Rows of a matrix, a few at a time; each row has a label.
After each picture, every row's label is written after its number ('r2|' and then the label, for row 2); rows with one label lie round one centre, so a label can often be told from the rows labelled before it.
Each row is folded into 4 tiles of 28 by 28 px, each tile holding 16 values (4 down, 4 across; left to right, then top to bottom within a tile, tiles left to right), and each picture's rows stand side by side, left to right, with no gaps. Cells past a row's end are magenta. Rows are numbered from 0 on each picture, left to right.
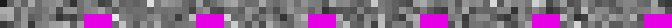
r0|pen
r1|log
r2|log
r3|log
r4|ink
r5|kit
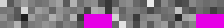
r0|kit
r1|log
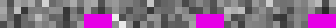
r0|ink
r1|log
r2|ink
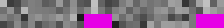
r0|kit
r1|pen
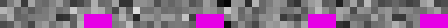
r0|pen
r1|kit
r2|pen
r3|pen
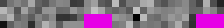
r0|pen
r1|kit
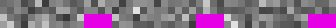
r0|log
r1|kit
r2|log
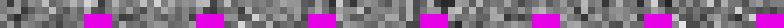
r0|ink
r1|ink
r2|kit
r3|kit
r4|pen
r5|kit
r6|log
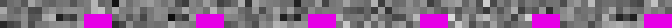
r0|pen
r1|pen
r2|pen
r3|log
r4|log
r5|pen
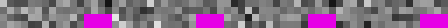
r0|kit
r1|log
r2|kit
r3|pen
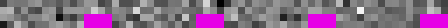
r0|pen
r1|kit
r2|pen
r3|kit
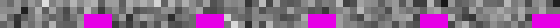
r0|ink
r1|ink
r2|log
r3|kit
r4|kit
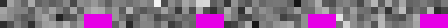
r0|pen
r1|ink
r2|pen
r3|log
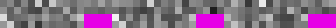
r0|log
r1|log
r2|log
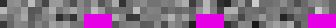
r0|pen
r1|kit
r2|pen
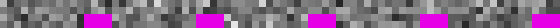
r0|kit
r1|ink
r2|log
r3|pen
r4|ink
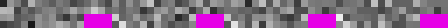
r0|pen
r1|log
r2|log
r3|log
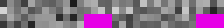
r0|pen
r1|ink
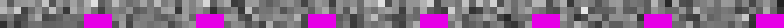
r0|ink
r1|ink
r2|kit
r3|ink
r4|ink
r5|kit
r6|kit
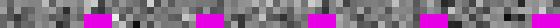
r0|ink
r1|log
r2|ink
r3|kit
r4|pen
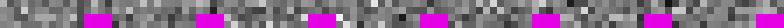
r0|kit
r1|ink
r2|log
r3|log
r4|ink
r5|kit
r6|pen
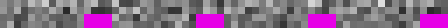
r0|ink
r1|kit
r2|ink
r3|ink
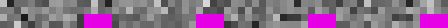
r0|kit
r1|ink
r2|pen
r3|pen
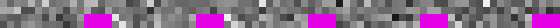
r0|ink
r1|log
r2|log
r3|pen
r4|log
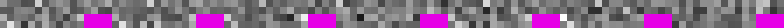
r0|log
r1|log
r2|log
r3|kit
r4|log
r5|log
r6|ink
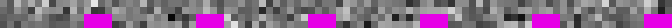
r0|ink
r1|pen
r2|log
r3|pen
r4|pen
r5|ink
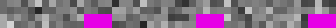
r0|log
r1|pen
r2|kit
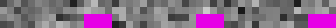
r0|pen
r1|pen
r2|pen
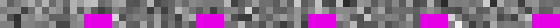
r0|ink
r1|log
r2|kit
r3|kit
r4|log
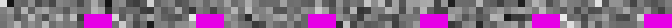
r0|kit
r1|log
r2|kit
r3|ink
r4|pen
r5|log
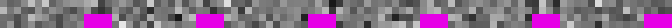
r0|ink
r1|log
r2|kit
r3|pen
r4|kit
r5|log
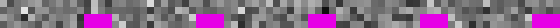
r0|kit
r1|log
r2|ink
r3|pen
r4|log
